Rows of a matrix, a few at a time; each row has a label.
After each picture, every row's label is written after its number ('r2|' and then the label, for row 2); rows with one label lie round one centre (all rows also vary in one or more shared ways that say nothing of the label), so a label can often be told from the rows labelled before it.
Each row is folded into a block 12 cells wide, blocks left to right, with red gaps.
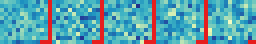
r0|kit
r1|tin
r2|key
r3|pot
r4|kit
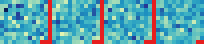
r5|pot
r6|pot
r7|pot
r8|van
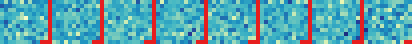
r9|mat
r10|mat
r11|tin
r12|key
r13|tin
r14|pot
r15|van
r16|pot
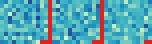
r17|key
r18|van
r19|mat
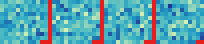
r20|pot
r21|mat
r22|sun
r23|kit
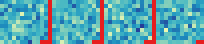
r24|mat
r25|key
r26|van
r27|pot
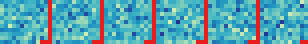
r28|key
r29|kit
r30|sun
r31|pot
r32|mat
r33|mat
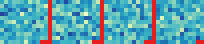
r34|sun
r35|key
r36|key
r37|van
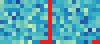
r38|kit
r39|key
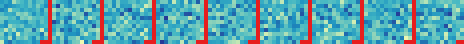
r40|mat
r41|kit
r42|sun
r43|sun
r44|tin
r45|van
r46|tin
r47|sun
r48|sun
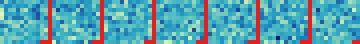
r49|tin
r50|mat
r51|pot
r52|pot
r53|mat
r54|van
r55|pot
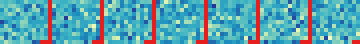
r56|kit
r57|van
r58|pot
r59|pot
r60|key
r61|kit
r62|mat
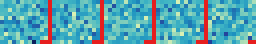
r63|van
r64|kit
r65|mat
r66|mat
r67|key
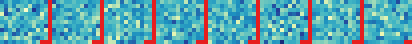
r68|van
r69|mat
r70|key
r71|key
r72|tin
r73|kit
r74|van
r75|kit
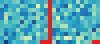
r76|sun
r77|sun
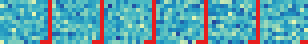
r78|mat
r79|sun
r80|kit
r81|pot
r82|mat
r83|tin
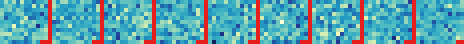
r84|tin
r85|pot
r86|key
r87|tin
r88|sun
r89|kit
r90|mat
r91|pot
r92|sun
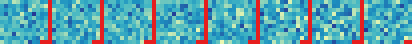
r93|sun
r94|key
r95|key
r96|kit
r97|van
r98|sun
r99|van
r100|sun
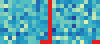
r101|van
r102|van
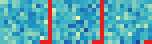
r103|sun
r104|key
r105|key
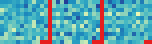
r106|key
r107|tin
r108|mat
